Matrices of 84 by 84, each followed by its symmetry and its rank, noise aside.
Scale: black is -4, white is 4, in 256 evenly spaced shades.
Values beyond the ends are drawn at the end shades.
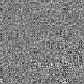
no symmetry, rank seven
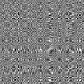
symmetric, rank five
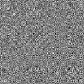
symmetric, rank seven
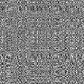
no symmetry, rank five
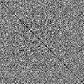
symmetric, rank seven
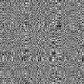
no symmetry, rank five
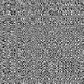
no symmetry, rank five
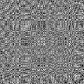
symmetric, rank five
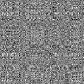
no symmetry, rank seven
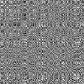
symmetric, rank five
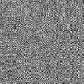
no symmetry, rank six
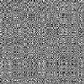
no symmetry, rank five
